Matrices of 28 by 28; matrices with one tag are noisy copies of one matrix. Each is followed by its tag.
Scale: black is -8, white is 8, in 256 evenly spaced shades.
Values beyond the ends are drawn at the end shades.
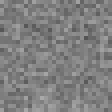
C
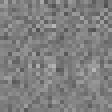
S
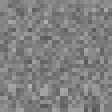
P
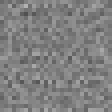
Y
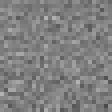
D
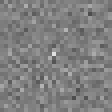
Y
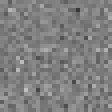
P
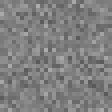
Y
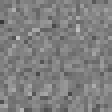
P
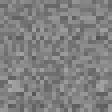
D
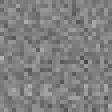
P
